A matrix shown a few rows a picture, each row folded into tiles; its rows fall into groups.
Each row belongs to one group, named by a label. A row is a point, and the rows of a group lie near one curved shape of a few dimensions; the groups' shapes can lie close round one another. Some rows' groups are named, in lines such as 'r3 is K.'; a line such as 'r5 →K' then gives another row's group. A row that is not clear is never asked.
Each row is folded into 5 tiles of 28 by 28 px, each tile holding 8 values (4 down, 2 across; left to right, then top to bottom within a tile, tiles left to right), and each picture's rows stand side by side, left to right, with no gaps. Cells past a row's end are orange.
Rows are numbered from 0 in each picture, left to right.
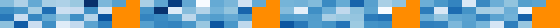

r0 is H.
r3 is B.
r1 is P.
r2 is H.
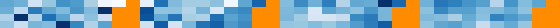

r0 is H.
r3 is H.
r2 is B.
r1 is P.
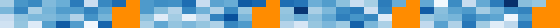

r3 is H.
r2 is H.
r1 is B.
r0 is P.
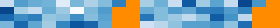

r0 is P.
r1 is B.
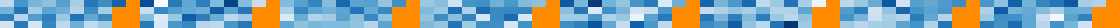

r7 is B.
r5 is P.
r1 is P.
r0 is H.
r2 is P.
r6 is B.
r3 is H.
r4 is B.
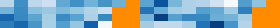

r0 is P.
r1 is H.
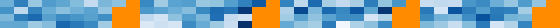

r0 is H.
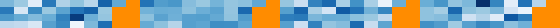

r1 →H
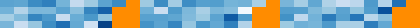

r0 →P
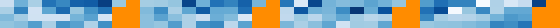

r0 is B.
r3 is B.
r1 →B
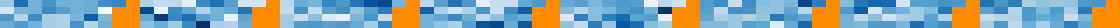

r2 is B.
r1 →H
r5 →B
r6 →B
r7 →H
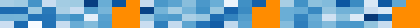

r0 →H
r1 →P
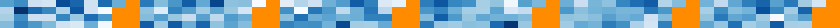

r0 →P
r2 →H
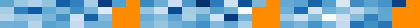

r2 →B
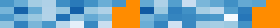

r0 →P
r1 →H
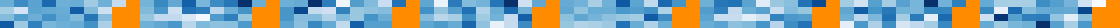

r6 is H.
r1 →B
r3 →H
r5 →B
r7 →H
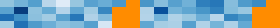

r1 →P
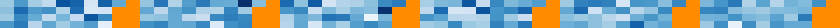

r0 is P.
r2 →H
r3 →B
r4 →B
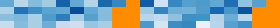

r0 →P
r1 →P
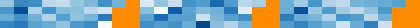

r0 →P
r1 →H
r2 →P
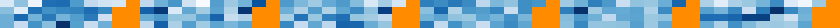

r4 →P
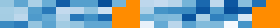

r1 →H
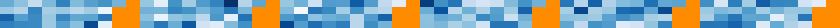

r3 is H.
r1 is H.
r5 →B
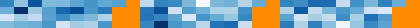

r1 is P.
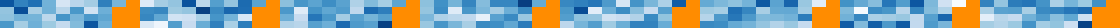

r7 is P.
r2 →P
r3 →B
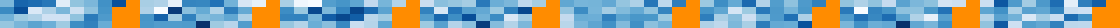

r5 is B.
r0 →B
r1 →H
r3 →H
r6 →H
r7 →P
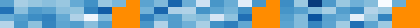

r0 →H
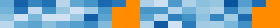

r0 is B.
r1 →H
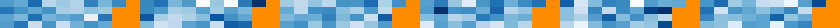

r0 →H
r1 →B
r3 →P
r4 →P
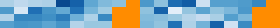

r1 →B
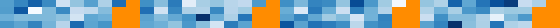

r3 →B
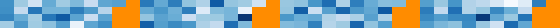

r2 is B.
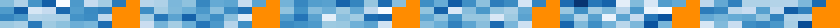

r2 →P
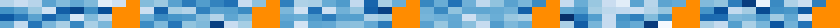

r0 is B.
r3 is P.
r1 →B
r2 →P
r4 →P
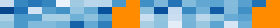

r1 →P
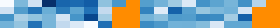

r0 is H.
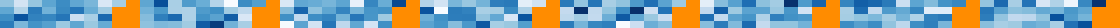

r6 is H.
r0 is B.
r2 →H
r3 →H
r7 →B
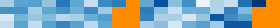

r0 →P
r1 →B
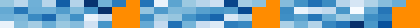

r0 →H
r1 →P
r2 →P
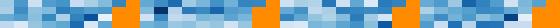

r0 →H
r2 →B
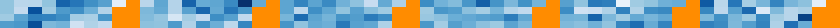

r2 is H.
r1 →B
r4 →P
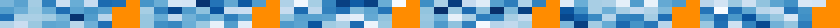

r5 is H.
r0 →B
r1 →P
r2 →B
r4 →P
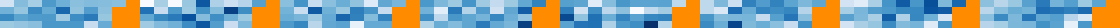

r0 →H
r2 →B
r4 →P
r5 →H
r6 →H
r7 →H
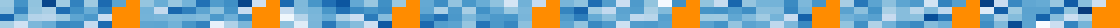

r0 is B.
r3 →H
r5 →H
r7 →P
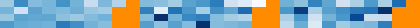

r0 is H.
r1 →H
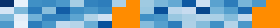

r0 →P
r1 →B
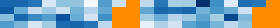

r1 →P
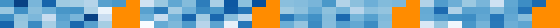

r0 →H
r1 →H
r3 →H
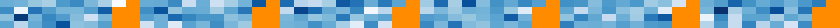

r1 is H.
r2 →P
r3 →H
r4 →H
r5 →P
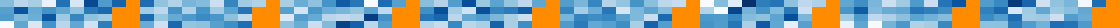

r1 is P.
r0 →H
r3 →B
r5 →H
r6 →P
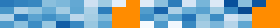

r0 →H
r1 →H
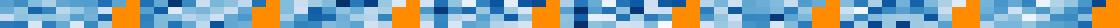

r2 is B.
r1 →B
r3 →P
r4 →P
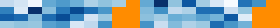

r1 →H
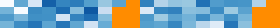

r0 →H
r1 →P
